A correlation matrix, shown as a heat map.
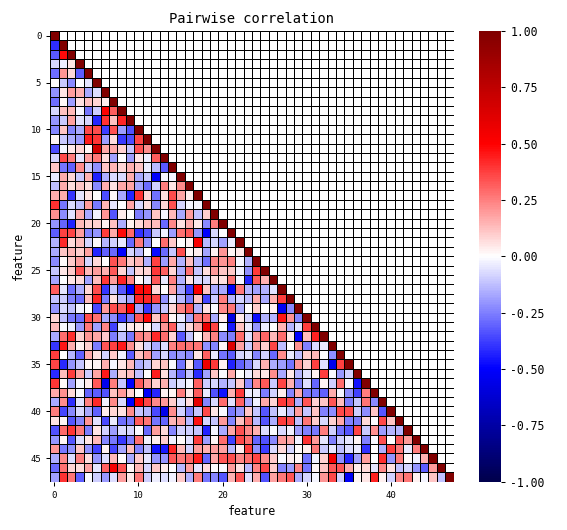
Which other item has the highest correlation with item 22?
17
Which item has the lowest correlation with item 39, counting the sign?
9
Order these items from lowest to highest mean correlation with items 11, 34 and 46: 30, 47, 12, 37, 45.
47, 45, 12, 30, 37
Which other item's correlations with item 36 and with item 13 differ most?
37
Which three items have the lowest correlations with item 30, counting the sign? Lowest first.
21, 24, 8
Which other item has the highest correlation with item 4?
11
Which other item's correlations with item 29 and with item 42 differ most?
32
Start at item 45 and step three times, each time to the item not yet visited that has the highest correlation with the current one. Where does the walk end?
8
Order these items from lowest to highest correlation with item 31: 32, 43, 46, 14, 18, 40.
46, 40, 43, 14, 32, 18
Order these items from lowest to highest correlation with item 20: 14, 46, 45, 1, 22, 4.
1, 22, 46, 4, 14, 45
